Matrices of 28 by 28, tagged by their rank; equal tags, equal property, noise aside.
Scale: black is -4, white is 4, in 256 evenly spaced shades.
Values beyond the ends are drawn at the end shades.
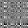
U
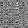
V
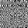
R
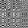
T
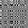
T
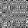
R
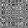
R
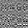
R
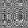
T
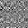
V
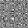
V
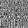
V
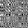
R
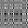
U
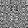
V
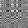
U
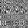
V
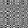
U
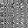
R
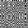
T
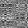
T
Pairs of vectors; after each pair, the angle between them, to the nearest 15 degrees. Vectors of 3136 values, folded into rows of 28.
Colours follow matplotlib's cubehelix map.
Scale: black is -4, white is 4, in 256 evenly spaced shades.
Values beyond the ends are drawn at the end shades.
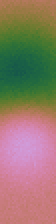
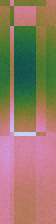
30 degrees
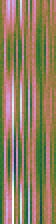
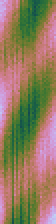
105 degrees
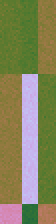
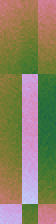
30 degrees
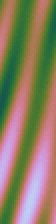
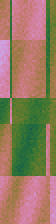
75 degrees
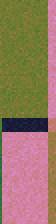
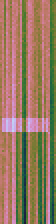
120 degrees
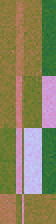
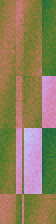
15 degrees
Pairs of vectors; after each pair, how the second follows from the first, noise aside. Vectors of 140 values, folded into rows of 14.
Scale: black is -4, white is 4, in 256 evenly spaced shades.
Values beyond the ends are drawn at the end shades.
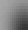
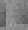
wrapped around, shrunk.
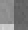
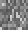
shuffled.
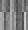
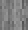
wrapped around, negated, shrunk.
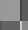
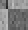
reversed, negated.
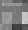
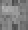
wrapped around, negated, shrunk.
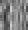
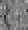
partly zeroed.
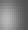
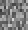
shuffled.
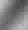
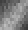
reversed, negated.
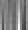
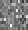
shuffled.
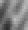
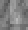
wrapped around, negated, shrunk.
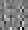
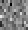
shuffled.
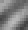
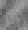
wrapped around, shrunk.
